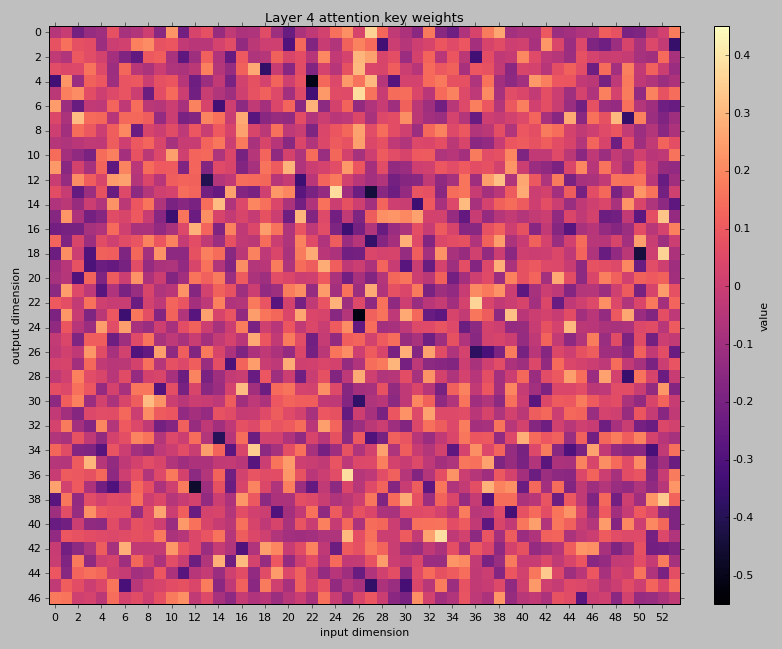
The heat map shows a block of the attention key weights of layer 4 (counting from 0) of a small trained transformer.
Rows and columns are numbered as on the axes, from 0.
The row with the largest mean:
5
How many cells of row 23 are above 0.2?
7
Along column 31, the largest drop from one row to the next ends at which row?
14
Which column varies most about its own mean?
26
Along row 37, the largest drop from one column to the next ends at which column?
12
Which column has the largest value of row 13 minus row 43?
15
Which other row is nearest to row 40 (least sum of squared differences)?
9
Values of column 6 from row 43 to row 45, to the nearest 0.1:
-0.1 0 -0.3
